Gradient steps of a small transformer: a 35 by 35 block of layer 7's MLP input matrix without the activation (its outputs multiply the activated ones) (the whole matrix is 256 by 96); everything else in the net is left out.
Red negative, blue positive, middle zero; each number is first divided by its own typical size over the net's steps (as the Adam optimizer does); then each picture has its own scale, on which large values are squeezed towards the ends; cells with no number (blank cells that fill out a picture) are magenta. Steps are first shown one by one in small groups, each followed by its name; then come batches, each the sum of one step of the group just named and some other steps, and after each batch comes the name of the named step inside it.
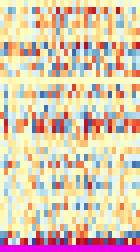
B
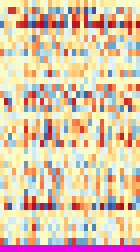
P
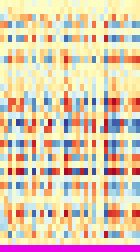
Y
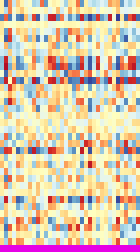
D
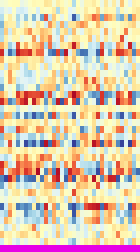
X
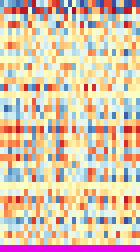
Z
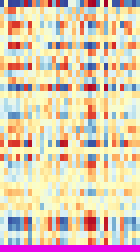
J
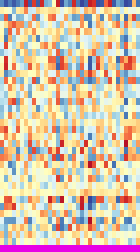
D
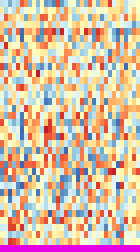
Y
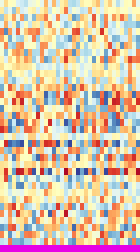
Y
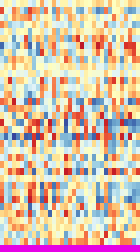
Y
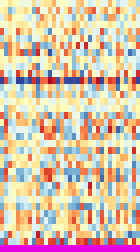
B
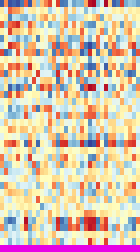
J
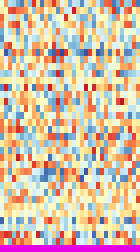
Z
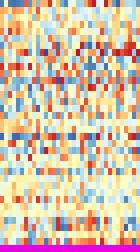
J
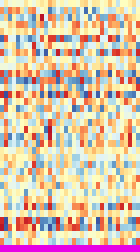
P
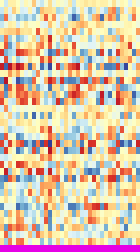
X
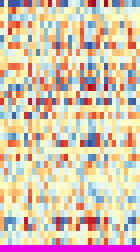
J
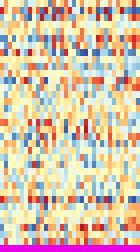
B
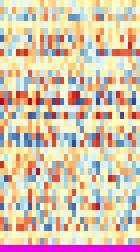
X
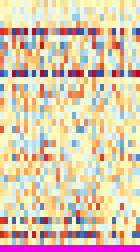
X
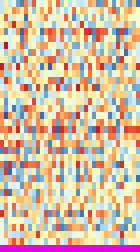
Z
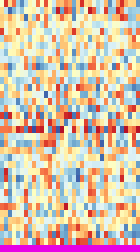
B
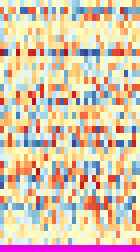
X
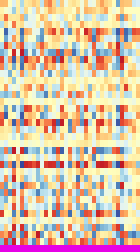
B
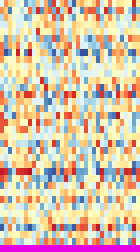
B
